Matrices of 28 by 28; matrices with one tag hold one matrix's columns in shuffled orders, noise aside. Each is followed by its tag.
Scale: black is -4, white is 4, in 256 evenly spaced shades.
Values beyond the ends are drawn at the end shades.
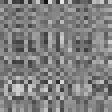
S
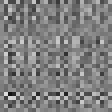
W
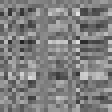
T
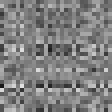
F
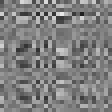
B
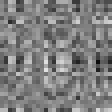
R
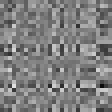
F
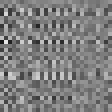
T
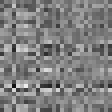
F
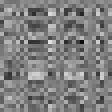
T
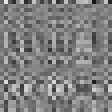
S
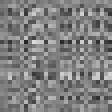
T
